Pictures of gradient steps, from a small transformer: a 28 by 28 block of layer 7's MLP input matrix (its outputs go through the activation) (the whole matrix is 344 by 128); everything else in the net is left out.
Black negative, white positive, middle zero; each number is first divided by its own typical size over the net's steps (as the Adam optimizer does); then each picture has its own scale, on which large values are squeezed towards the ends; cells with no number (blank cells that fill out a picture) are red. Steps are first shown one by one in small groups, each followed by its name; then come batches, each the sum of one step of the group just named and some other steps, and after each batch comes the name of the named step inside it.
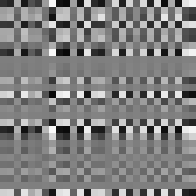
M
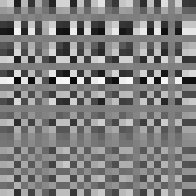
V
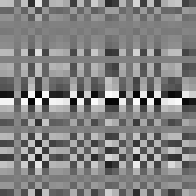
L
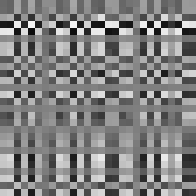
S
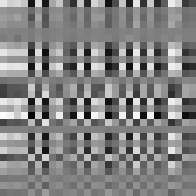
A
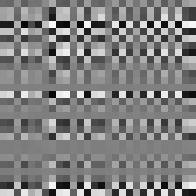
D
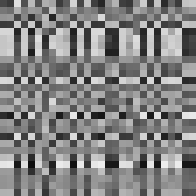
S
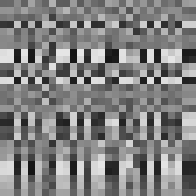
S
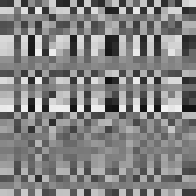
M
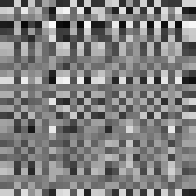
D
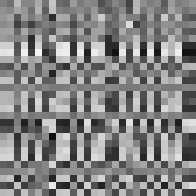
D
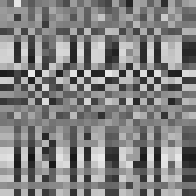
S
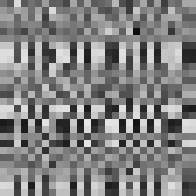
A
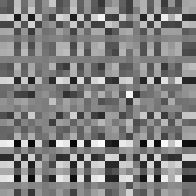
S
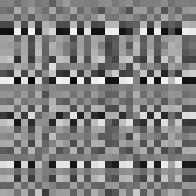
V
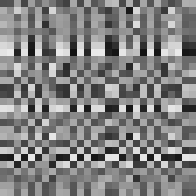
L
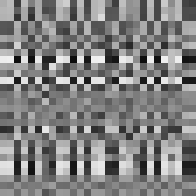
V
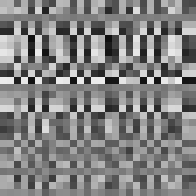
V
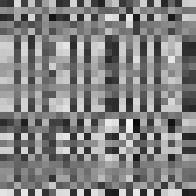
D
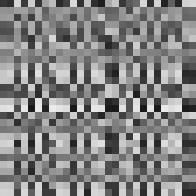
L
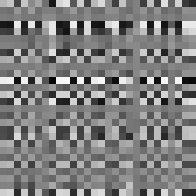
V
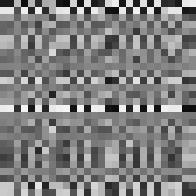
M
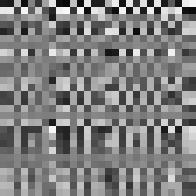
M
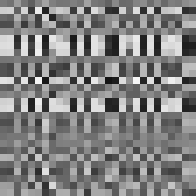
D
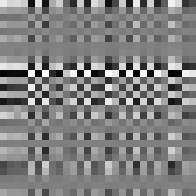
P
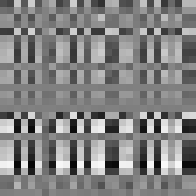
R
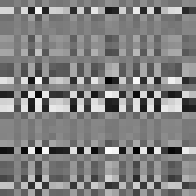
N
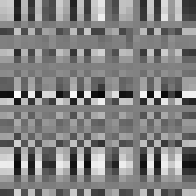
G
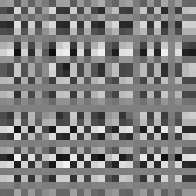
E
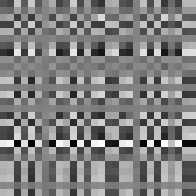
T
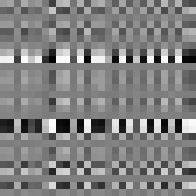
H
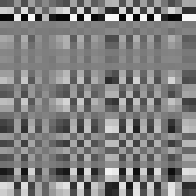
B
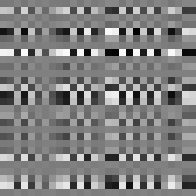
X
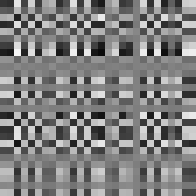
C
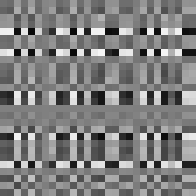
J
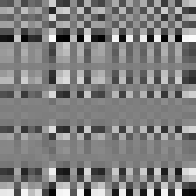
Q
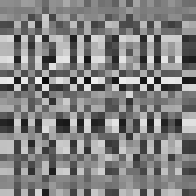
H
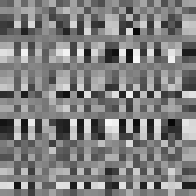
X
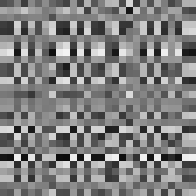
E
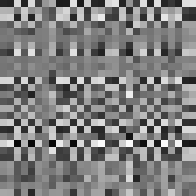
T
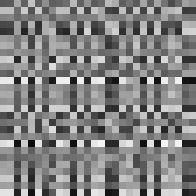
T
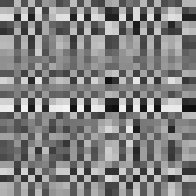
N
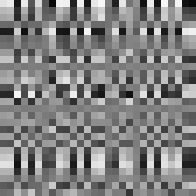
G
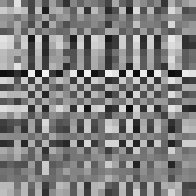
P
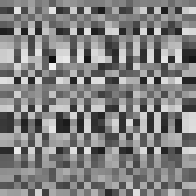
H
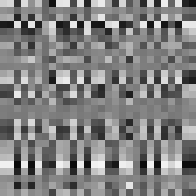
G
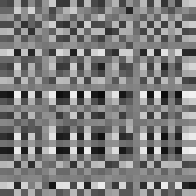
J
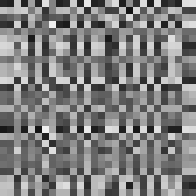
B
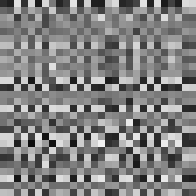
T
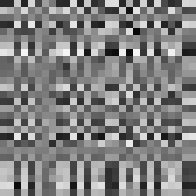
X
